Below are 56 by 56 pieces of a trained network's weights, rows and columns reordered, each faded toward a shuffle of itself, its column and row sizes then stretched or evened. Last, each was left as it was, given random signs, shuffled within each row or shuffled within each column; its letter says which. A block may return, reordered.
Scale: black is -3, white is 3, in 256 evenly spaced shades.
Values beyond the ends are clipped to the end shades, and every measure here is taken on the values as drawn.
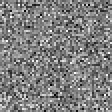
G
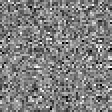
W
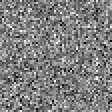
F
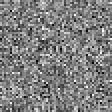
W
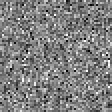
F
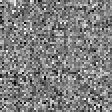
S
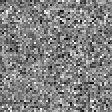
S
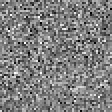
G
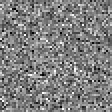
G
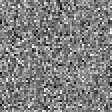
F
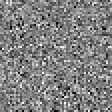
S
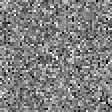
F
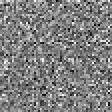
W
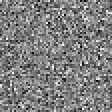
F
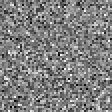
G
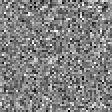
S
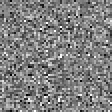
W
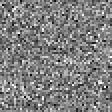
G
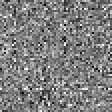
S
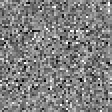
G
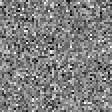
F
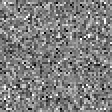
S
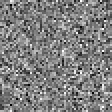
S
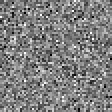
F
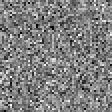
F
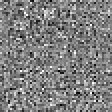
W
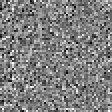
F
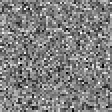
G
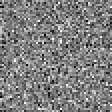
F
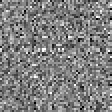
W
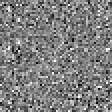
S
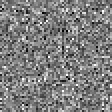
S
